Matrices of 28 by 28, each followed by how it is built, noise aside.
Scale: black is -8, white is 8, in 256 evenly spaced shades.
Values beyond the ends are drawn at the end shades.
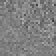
upper triangular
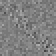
banded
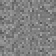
repeating rows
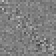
banded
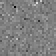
sparse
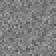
repeating rows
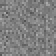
repeating rows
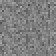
repeating rows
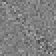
banded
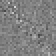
banded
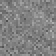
Toeplitz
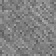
Toeplitz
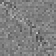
banded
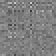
low rank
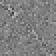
banded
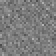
Toeplitz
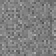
repeating rows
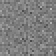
repeating rows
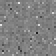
sparse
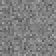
repeating rows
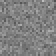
noise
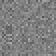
low rank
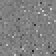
sparse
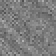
Toeplitz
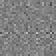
low rank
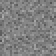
repeating rows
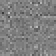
low rank
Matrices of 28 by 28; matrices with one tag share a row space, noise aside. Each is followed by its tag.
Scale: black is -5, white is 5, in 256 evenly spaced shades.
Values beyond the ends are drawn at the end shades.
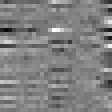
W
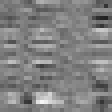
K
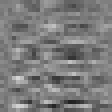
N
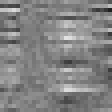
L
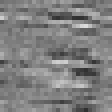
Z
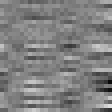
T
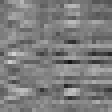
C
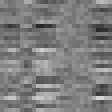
K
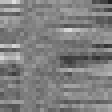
L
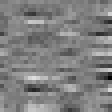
T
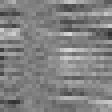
L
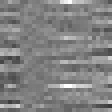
L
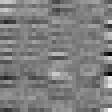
W
